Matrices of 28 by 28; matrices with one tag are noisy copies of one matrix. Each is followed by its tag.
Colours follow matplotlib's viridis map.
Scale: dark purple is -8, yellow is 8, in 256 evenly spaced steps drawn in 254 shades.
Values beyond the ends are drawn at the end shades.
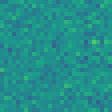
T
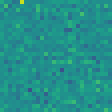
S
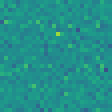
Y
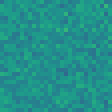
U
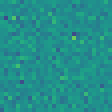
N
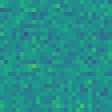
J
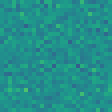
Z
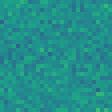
Y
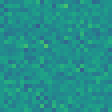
Z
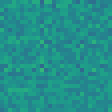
Z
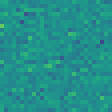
J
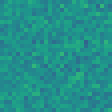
T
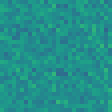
U
